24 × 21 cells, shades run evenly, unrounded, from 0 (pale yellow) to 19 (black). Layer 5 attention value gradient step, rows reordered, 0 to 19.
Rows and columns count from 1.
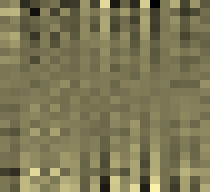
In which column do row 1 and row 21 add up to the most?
16
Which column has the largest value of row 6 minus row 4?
6
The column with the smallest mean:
21
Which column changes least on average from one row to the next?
17
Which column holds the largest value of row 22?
2
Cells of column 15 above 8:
19
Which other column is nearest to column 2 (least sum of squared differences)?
1
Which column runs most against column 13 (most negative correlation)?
20
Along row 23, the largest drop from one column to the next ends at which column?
12
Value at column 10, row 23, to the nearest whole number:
7
